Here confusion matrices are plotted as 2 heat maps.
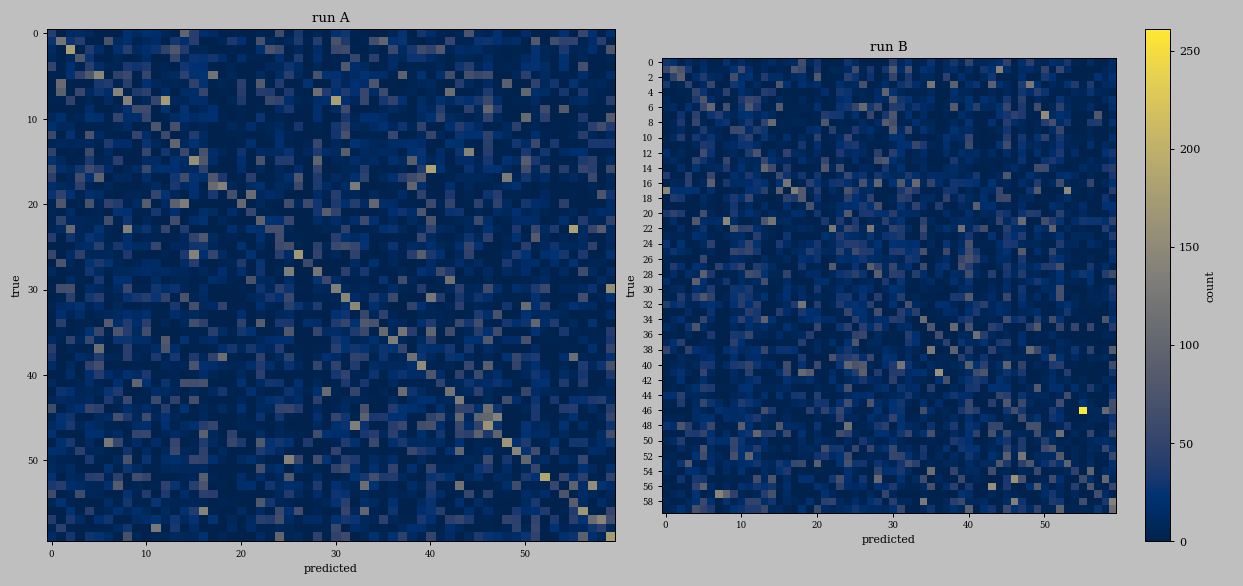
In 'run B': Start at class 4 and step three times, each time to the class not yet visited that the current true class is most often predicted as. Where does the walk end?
28
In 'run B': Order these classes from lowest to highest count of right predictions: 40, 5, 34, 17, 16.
5, 40, 34, 16, 17
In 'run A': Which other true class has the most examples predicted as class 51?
34
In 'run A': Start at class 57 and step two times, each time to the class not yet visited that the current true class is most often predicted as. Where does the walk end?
11
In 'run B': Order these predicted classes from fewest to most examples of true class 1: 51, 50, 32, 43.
51, 43, 50, 32
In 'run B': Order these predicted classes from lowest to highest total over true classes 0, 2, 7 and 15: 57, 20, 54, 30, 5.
54, 5, 57, 20, 30
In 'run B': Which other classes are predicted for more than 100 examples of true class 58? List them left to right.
34, 46, 59
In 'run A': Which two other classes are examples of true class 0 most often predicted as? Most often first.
14, 44
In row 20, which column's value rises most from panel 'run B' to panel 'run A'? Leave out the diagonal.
14
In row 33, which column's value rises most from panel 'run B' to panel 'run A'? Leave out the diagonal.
47
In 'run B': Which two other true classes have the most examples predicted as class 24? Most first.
48, 40
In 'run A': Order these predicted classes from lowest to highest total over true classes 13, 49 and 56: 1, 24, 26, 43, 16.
1, 26, 24, 43, 16
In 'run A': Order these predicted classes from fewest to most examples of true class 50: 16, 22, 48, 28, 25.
22, 48, 16, 28, 25
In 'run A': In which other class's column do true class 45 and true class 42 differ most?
47
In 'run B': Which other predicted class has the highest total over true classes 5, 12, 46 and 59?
55
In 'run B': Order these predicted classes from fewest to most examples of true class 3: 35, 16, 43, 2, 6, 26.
2, 16, 6, 26, 43, 35
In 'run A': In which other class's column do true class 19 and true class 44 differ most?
21
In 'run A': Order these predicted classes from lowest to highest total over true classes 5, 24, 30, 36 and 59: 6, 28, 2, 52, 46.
6, 52, 28, 2, 46
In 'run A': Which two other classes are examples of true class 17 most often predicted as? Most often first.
48, 5
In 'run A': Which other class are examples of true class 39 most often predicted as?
46
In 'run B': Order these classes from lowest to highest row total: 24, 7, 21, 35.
24, 7, 35, 21
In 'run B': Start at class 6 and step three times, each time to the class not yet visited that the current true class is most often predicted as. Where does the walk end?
31
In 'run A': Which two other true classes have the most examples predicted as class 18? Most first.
38, 32
